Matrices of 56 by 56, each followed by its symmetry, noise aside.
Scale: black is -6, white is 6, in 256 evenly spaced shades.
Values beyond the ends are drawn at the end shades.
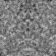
mirrored left to right.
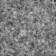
symmetric across the other diagonal.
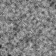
symmetric across the other diagonal.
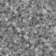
symmetric across the other diagonal.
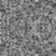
mirrored top to bottom.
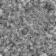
symmetric across the other diagonal.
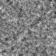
antisymmetric.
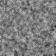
no symmetry.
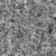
no symmetry.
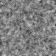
no symmetry.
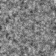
mirrored top to bottom.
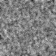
no symmetry.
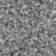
antisymmetric.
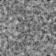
mirrored top to bottom.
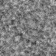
symmetric across the other diagonal.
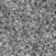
antisymmetric.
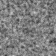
no symmetry.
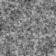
symmetric.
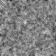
no symmetry.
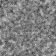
symmetric.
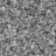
antisymmetric.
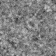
symmetric across the other diagonal.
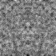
mirrored left to right.
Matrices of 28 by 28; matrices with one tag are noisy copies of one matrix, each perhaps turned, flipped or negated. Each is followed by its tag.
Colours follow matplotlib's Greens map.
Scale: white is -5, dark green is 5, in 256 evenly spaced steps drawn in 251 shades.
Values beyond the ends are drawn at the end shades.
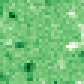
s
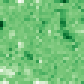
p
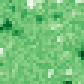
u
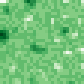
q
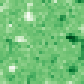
s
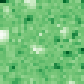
q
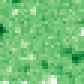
u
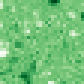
u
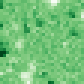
u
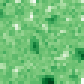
q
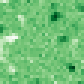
s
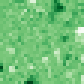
u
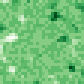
s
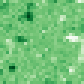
s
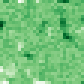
p
